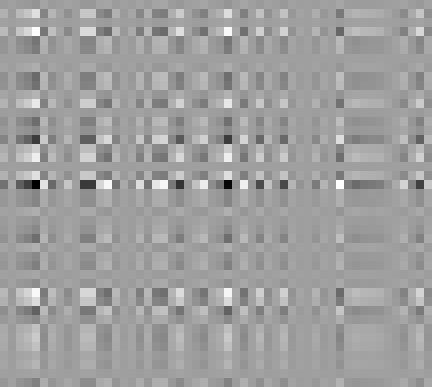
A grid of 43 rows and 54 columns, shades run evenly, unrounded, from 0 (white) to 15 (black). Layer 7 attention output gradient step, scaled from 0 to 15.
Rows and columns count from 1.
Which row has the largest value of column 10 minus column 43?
21
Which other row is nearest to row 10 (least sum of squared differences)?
5
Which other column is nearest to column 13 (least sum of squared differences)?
51
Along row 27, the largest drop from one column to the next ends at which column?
6
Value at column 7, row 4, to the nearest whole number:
4
